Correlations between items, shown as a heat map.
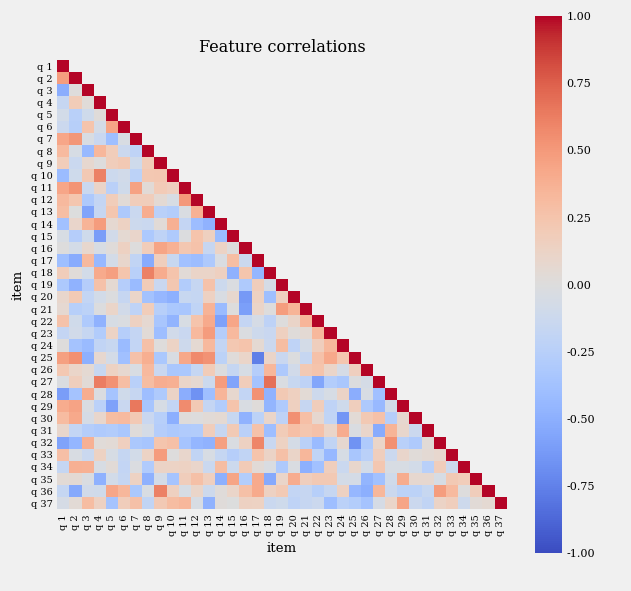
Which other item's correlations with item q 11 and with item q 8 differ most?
q 29
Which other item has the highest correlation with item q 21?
q 19
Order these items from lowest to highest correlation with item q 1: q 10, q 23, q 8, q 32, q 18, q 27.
q 32, q 10, q 23, q 27, q 18, q 8
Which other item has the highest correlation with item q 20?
q 30
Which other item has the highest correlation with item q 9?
q 36
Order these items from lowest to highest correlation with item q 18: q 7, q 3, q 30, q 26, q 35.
q 35, q 7, q 3, q 30, q 26
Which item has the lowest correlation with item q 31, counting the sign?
q 27
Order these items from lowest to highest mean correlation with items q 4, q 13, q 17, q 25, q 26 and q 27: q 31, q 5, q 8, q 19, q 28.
q 28, q 31, q 19, q 5, q 8
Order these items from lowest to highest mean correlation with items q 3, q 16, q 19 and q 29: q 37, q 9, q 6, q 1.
q 1, q 6, q 9, q 37
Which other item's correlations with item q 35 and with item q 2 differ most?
q 17
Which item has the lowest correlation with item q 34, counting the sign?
q 21
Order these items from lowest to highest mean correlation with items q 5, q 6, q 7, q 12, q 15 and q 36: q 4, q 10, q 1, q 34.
q 4, q 10, q 34, q 1
